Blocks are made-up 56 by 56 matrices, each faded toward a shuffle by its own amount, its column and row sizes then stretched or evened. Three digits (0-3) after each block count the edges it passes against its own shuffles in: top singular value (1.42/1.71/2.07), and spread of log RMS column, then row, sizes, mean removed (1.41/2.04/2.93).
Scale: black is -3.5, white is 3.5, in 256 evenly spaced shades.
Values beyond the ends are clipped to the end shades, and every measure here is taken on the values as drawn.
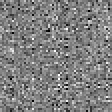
2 2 1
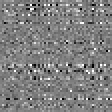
3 1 3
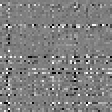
2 2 3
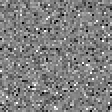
1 0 0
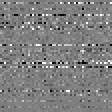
2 0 3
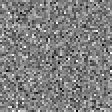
1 0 0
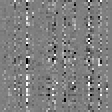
3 3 1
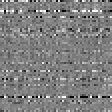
3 0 3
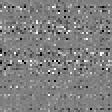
1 2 3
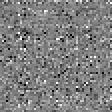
1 1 1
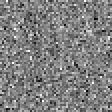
0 0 0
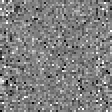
1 1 0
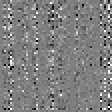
3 3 1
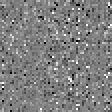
0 2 0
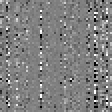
2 3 0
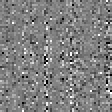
0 3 1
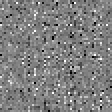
1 2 0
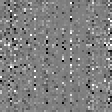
1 3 1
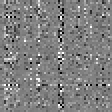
2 3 2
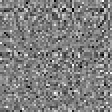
3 1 1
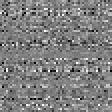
3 0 3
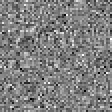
2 0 1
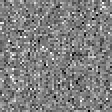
2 0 0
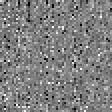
1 2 0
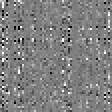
1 3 1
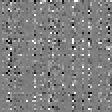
0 3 2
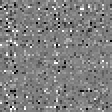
0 2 2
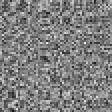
3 1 0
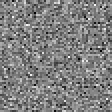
1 0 0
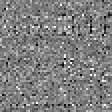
2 1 1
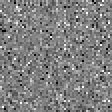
1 1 0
